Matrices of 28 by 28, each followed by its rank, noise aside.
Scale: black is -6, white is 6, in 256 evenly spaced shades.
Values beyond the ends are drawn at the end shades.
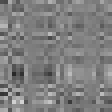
two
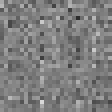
four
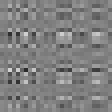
one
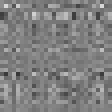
two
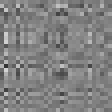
two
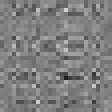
three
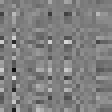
two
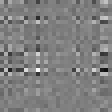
one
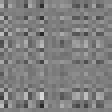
one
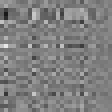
two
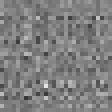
four
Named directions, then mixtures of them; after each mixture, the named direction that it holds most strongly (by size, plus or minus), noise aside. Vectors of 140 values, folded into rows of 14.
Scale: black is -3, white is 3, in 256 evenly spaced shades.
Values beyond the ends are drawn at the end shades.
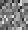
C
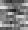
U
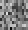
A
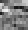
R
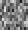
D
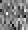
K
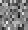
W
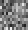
A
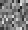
C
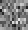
K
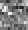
R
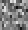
R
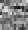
R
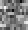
U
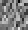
C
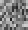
A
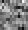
R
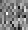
K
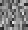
C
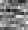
U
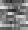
U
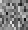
K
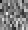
K
